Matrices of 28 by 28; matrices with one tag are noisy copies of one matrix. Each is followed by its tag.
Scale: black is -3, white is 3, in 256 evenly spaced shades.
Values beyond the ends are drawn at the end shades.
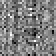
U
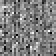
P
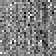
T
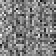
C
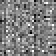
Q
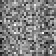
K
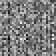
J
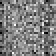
K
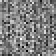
J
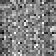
K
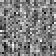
P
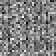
J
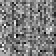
C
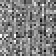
C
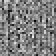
J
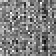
T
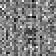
U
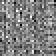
Q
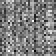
Q
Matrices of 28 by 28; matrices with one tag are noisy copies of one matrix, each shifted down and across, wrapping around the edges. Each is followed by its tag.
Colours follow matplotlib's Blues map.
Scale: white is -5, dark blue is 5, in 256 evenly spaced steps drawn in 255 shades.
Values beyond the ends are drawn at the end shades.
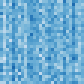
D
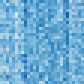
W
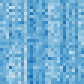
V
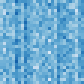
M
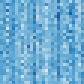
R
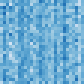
D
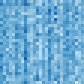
D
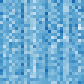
R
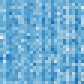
D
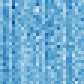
M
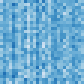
D
